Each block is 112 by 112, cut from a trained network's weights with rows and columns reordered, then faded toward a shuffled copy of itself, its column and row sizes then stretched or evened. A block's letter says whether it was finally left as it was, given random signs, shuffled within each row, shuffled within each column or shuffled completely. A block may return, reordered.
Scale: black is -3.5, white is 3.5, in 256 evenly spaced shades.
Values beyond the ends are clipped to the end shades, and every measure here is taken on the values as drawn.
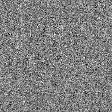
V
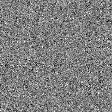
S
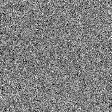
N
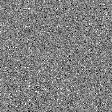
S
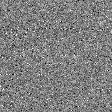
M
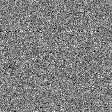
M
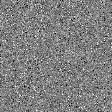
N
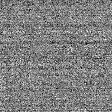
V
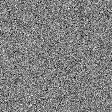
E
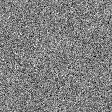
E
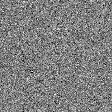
N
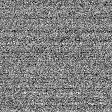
M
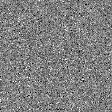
S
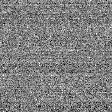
V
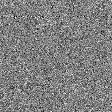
M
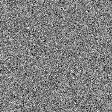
N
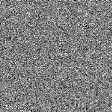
V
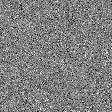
E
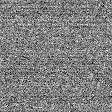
M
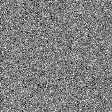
N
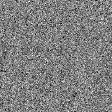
N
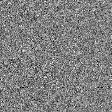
S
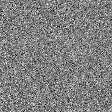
S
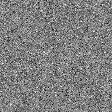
M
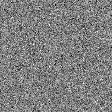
N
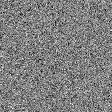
E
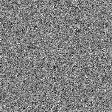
S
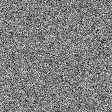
E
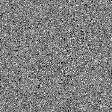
S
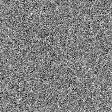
N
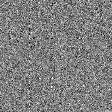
S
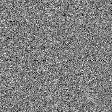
S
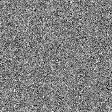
N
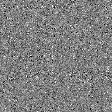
S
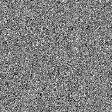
S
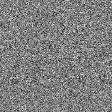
S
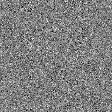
N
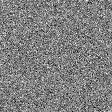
E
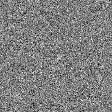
N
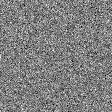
E
